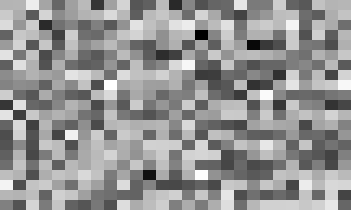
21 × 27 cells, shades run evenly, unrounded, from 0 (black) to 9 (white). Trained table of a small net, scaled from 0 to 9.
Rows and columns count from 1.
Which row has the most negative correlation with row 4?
18
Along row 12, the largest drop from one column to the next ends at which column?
2
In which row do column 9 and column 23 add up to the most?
9
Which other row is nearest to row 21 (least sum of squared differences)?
3
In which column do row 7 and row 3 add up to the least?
4
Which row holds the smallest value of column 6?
15
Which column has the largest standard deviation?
16
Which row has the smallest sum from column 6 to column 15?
6
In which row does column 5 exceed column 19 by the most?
20
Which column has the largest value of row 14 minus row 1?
8
